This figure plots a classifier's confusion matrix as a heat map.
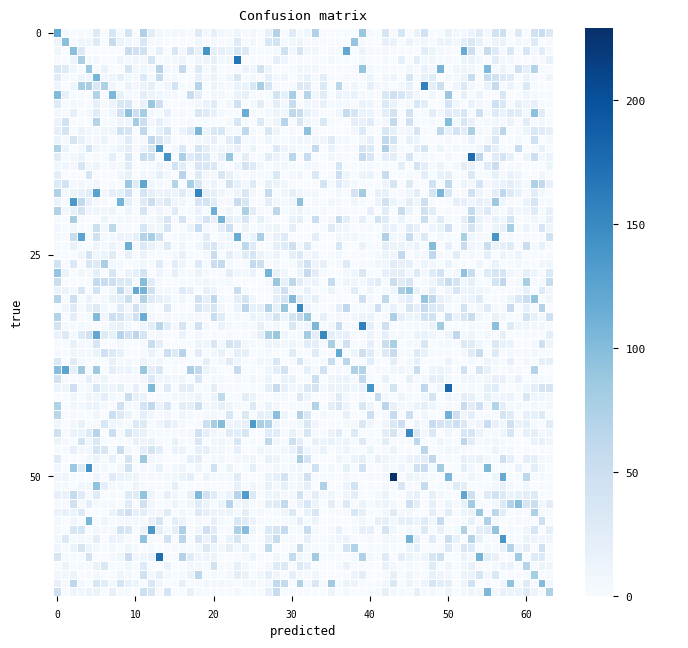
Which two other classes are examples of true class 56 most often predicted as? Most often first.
12, 24
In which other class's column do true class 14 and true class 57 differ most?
53
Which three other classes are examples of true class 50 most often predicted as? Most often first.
43, 57, 60
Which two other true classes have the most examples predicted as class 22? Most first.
14, 53
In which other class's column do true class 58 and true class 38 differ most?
1
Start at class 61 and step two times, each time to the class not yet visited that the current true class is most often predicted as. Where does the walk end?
5
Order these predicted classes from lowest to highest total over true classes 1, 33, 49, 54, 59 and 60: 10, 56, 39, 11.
10, 11, 56, 39
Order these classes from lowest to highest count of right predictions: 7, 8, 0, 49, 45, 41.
8, 41, 49, 7, 0, 45
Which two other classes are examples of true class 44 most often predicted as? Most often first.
25, 21
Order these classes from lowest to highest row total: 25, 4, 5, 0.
25, 5, 4, 0
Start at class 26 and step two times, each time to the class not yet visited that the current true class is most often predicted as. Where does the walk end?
47
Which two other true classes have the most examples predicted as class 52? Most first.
2, 27
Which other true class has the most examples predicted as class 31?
19
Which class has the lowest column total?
41
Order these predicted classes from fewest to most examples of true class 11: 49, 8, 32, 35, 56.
35, 56, 8, 49, 32
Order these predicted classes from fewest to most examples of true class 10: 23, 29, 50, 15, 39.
15, 39, 23, 29, 50
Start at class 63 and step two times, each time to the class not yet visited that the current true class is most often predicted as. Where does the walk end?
4
